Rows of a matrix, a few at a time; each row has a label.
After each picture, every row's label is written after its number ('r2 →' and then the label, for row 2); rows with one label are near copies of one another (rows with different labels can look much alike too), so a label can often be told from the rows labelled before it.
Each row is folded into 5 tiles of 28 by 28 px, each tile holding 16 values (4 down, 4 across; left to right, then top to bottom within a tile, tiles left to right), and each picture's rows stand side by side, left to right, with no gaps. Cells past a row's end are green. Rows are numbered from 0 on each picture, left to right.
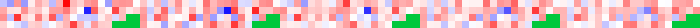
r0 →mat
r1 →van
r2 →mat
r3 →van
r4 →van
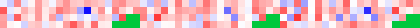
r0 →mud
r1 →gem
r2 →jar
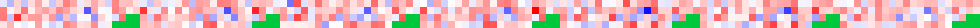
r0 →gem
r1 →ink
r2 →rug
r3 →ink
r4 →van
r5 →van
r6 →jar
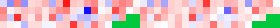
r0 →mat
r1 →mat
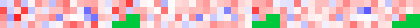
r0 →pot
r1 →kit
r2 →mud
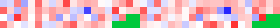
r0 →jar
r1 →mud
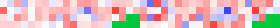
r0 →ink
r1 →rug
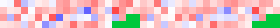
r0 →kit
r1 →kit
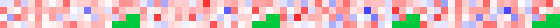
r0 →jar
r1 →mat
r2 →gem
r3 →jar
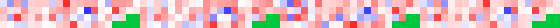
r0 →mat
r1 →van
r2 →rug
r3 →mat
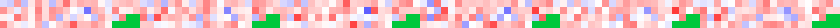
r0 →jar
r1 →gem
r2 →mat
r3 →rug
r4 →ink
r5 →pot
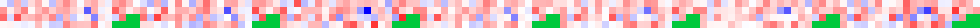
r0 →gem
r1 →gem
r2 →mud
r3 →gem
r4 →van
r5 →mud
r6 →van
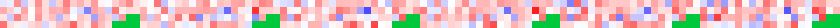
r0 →jar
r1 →kit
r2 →mud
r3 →ink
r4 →rug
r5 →gem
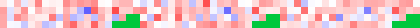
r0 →van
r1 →jar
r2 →kit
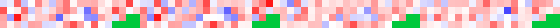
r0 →pot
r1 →pot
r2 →rug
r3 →mat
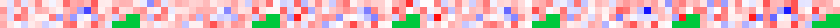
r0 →van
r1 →rug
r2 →pot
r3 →pot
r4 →mud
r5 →van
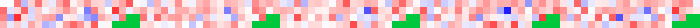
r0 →pot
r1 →gem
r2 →mat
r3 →mud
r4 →kit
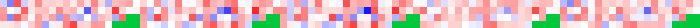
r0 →rug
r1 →van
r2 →van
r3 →ink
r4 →rug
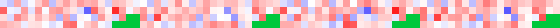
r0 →ink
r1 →gem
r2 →ink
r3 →gem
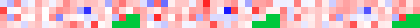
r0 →mud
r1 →mat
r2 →mud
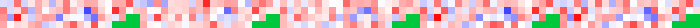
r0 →pot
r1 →mat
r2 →van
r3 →pot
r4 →pot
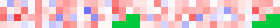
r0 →gem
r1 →kit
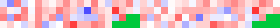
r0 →rug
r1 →kit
